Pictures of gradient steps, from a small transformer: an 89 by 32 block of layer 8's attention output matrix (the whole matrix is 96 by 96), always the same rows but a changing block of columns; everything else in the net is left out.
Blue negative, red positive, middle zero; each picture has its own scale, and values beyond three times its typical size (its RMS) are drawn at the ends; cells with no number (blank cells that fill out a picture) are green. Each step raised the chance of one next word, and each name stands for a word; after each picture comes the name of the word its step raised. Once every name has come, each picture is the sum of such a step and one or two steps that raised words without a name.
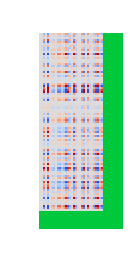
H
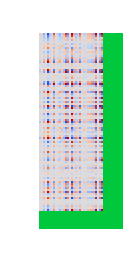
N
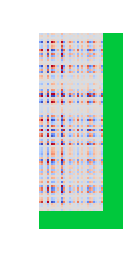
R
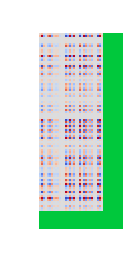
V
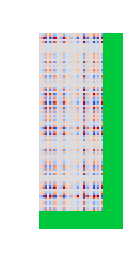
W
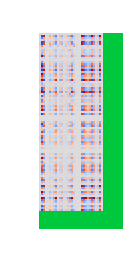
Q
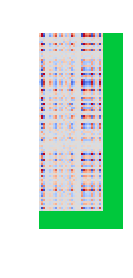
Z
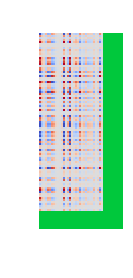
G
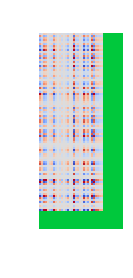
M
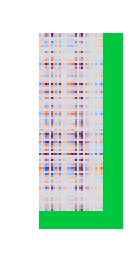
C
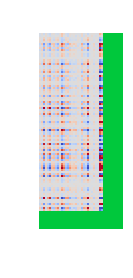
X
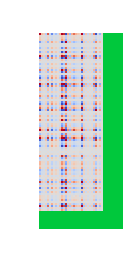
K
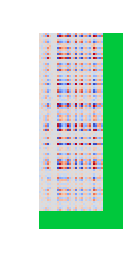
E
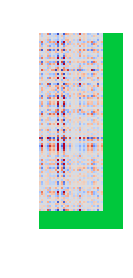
K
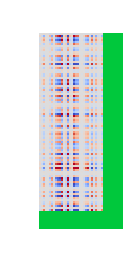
M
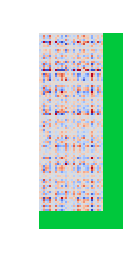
Q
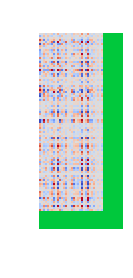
H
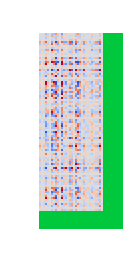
G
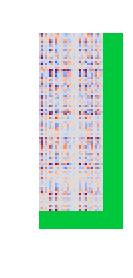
K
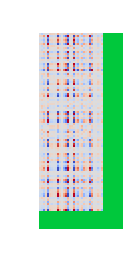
M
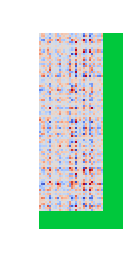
H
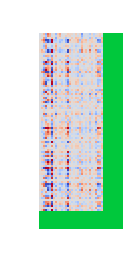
N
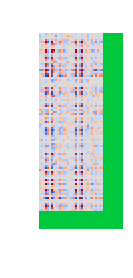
Q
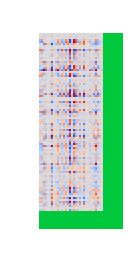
R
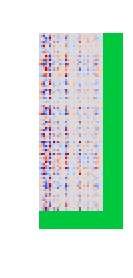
C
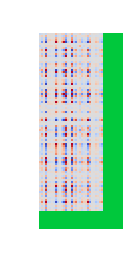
R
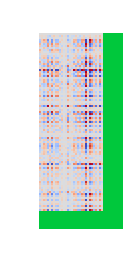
V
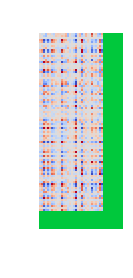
N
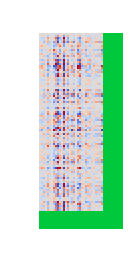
R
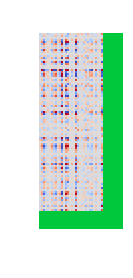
K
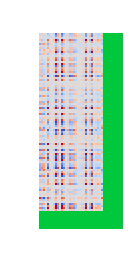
X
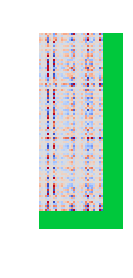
K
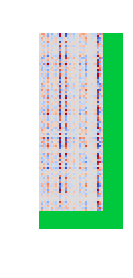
K
